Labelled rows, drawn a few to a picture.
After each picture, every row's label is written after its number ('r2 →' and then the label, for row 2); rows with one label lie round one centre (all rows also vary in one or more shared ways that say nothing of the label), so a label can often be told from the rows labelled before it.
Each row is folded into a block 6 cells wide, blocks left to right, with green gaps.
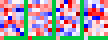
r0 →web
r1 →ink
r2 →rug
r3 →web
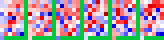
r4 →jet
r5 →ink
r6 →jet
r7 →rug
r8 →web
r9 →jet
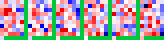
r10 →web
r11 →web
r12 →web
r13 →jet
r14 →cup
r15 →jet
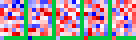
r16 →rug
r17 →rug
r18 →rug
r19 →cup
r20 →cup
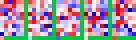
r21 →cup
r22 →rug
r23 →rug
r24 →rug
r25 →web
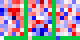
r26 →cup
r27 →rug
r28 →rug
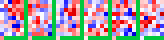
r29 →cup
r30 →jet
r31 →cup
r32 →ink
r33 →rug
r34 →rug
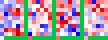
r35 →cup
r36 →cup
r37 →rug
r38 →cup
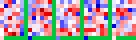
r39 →jet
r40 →rug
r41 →ink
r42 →rug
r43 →web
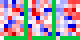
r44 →ink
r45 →web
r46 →cup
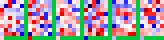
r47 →jet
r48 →cup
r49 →web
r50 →jet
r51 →web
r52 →web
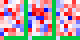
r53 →cup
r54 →web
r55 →jet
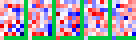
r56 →jet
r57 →jet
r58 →ink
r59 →web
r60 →jet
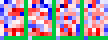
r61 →ink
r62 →web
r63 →jet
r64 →jet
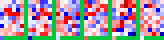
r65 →web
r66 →rug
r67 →rug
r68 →ink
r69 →jet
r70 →jet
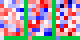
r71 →web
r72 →jet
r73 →jet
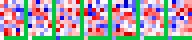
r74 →web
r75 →web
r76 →rug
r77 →cup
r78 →web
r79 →web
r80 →ink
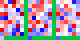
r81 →rug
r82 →rug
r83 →rug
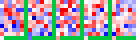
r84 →web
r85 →rug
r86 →web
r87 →jet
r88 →cup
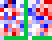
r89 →jet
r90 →cup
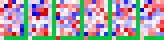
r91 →jet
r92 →cup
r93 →ink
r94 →cup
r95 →cup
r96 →ink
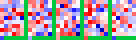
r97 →rug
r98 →rug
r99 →jet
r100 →web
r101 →rug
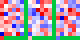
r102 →cup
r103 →cup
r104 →rug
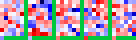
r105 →rug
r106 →web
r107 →web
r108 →cup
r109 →ink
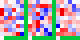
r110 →rug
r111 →jet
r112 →web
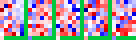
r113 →jet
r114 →jet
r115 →web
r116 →ink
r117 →ink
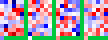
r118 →ink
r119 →cup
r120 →jet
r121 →ink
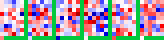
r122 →ink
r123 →cup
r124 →rug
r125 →rug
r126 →cup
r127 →web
